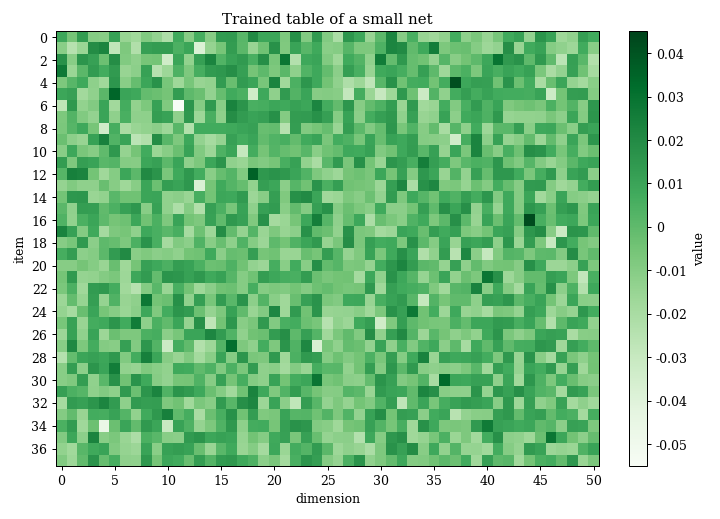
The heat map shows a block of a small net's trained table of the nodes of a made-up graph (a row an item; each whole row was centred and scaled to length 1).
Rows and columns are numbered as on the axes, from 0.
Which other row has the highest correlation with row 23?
37
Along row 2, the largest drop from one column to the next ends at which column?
22
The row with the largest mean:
12
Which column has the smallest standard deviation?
26
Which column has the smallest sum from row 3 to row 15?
13
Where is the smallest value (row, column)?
6, 11
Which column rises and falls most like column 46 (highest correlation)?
18
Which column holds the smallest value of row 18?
46
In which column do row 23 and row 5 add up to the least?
34
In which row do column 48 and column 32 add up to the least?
32
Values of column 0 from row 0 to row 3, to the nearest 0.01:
0.01 -0.01 0.02 0.03
